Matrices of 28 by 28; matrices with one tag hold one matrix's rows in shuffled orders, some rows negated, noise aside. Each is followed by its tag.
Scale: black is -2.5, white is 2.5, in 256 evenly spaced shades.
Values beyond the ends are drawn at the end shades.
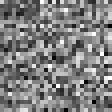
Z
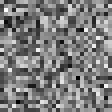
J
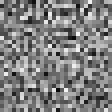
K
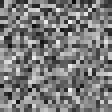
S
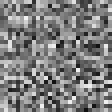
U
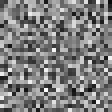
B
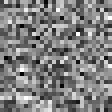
Z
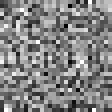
S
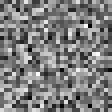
S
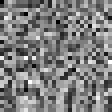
J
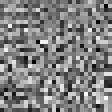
J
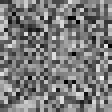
B
